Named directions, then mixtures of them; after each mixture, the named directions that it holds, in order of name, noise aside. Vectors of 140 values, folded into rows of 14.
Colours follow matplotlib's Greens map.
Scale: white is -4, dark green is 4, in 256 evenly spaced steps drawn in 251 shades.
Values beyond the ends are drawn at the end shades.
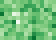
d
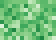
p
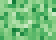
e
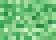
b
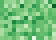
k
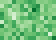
d, e, p.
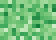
b, e, k.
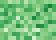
b.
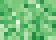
d, p.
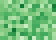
e, k.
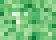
d.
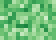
b, e, k.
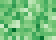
e, p.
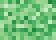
b, k.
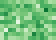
b, d, p.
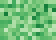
b, e.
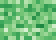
b.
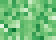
e, p.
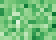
b, d, p.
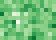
d.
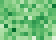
k, p.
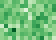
e, k, p.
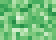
b, d, e.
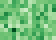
e, k, p.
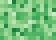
e.
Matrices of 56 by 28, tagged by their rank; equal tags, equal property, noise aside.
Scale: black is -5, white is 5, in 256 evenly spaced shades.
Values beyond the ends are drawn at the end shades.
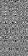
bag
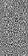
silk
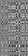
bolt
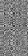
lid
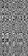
lid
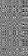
lid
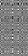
bolt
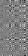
bolt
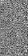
silk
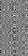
lid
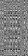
lid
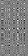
bolt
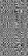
bag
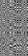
bolt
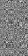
silk
